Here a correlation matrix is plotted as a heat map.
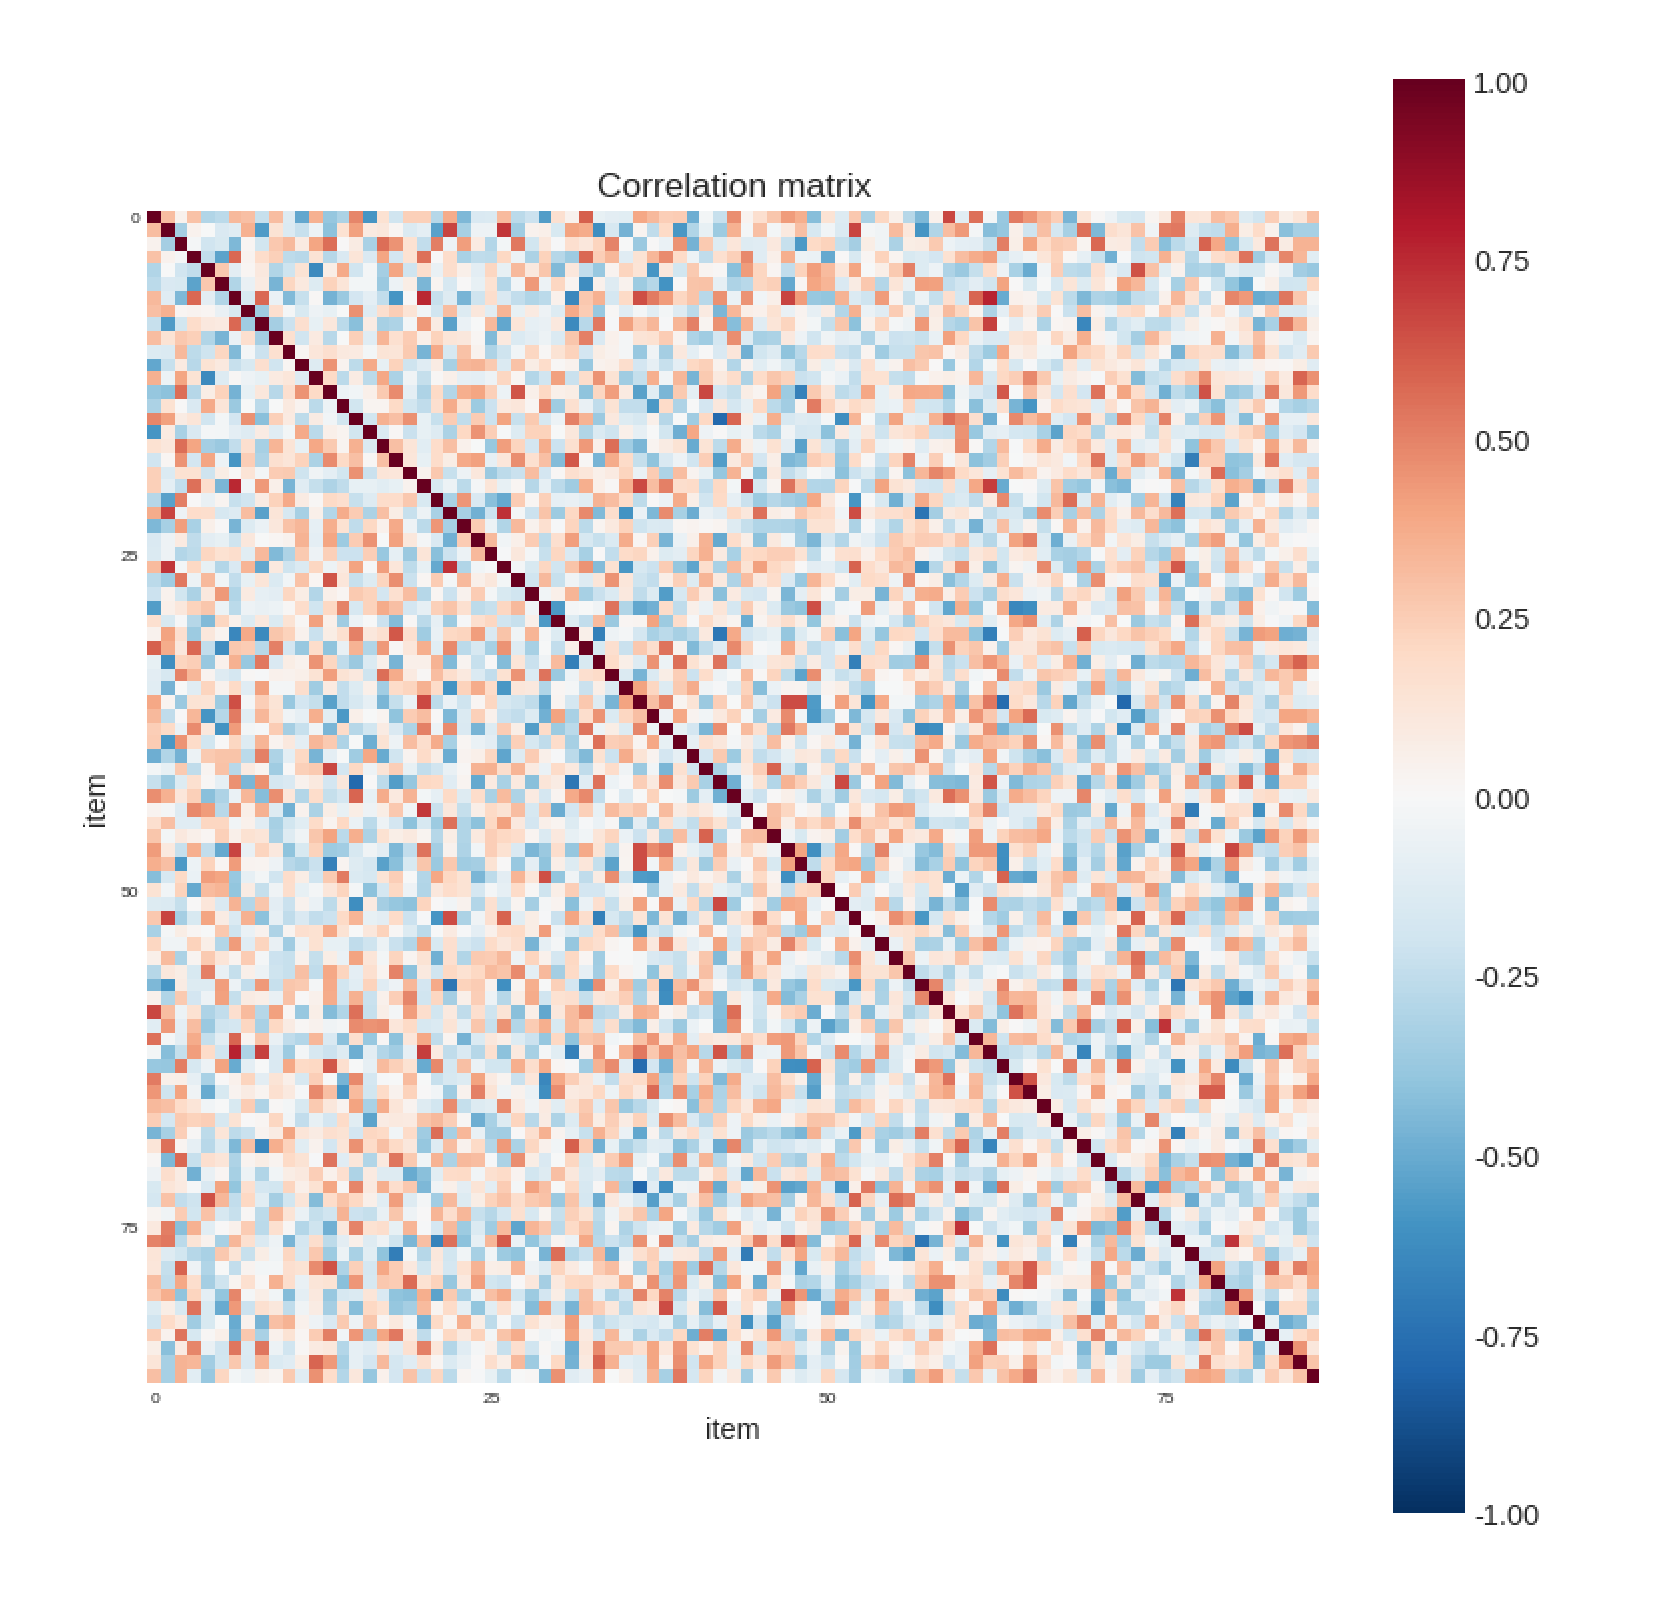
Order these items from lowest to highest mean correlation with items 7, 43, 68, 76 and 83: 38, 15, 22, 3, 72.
38, 3, 72, 22, 15
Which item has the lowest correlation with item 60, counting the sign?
50
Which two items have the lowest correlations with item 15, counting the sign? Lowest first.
42, 51
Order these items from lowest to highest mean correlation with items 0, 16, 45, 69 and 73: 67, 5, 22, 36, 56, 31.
67, 36, 5, 56, 31, 22
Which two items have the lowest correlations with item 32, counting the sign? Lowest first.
5, 57
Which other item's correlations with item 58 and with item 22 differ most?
57
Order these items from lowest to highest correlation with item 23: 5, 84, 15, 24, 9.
15, 84, 5, 9, 24
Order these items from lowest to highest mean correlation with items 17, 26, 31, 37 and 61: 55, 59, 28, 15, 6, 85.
28, 6, 55, 85, 59, 15
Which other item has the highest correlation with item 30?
77
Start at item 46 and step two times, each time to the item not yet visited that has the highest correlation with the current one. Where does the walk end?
13
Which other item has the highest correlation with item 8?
62
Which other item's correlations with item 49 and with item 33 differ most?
37
